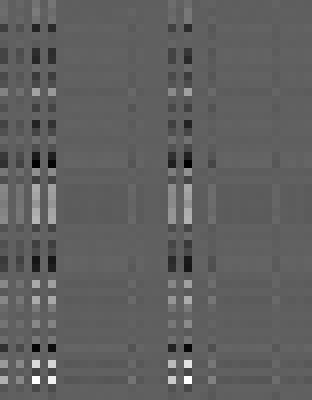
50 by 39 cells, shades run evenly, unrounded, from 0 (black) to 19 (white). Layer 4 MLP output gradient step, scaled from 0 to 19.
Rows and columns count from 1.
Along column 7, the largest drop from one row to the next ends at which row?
49
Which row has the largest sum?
48
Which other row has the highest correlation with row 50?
5
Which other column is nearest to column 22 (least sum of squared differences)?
1
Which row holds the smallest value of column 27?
21
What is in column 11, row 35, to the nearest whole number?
7
